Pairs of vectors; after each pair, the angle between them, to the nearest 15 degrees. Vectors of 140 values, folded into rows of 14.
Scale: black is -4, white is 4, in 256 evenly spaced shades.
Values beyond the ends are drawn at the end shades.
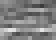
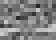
45 degrees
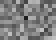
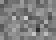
105 degrees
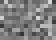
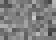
135 degrees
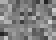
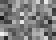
165 degrees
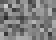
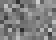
45 degrees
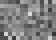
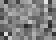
45 degrees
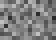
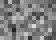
90 degrees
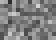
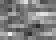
75 degrees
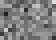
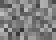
135 degrees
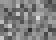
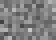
135 degrees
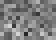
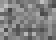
105 degrees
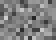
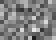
150 degrees
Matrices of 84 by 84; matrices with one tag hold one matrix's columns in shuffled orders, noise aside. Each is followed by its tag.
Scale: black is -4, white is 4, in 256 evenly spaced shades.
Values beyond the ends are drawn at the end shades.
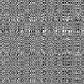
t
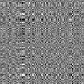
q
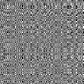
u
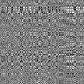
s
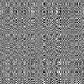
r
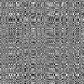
q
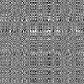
t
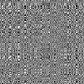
u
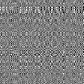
s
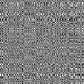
q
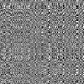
u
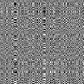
r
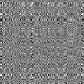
q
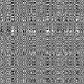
t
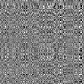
u
